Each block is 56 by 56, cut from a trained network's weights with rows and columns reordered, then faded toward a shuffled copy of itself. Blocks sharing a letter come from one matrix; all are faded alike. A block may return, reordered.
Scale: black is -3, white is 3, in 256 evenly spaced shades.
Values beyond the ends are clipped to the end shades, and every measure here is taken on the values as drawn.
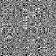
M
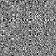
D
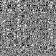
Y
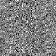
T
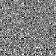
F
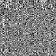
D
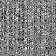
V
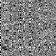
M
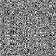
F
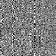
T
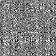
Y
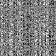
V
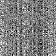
V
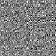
M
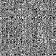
Y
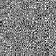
D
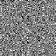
T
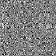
D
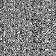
Y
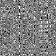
T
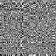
D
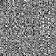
T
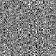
T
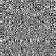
D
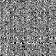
Y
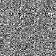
F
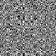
D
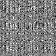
V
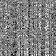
V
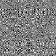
D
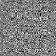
D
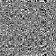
M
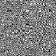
M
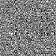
T
